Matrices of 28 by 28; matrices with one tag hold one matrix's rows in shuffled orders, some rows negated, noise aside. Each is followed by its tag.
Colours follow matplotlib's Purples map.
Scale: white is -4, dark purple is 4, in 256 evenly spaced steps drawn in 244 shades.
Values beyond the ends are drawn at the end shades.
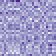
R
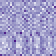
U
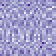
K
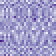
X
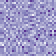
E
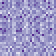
U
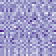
X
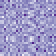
E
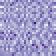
X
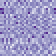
X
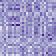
R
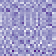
K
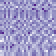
X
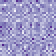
U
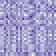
E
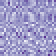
E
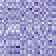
R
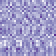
U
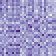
R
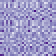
X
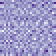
X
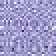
X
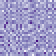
E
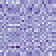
R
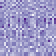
E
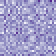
E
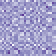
K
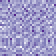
U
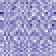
X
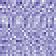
U
